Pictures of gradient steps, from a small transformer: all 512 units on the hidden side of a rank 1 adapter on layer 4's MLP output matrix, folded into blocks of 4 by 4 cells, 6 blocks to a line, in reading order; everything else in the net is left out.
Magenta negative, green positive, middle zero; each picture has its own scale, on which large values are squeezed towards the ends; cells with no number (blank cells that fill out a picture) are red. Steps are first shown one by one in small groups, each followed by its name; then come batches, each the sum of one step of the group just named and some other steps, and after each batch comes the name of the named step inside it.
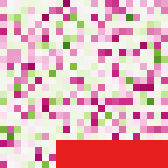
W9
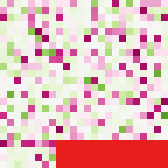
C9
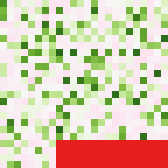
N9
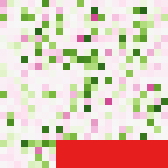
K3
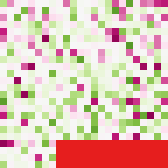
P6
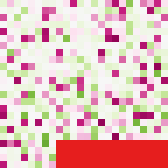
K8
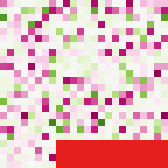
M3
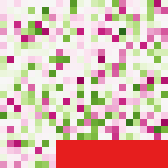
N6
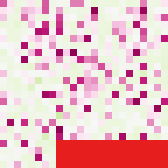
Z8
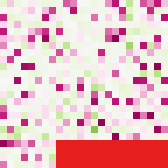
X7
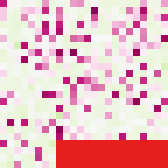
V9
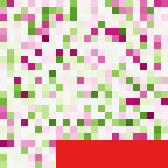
P6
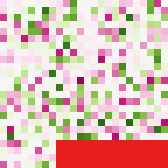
N6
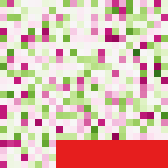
K8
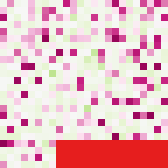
X7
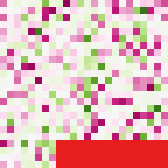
K3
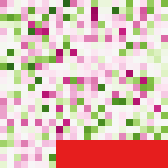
Z8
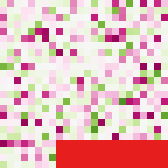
X7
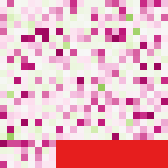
X7
